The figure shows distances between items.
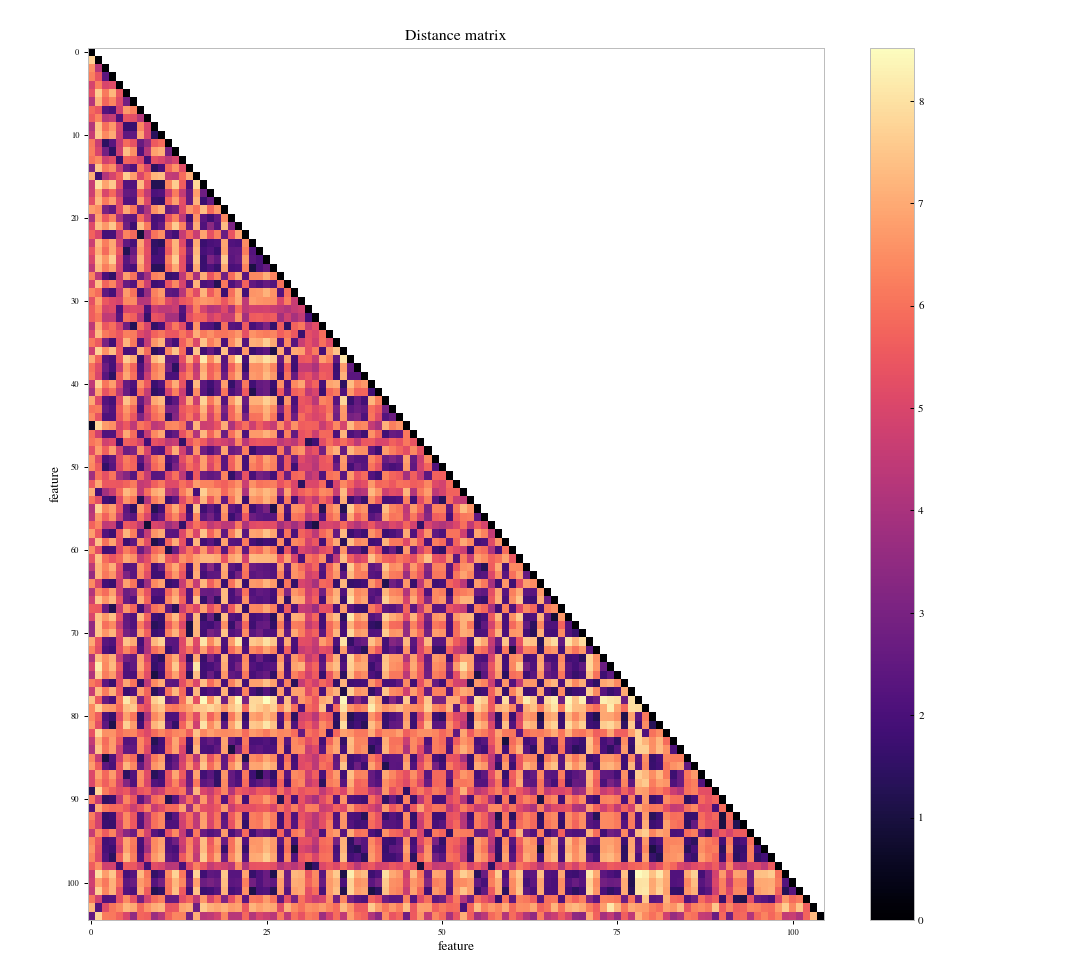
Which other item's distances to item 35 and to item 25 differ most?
81
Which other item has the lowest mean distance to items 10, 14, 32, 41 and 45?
69
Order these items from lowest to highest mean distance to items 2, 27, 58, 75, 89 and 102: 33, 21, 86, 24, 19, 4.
86, 19, 33, 4, 24, 21
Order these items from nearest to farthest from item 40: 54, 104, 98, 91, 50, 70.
70, 104, 91, 98, 50, 54
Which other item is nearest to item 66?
68
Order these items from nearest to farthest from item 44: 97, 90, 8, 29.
90, 97, 29, 8
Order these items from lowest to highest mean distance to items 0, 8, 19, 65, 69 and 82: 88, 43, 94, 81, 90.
94, 88, 90, 43, 81
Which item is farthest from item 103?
74
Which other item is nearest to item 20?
84
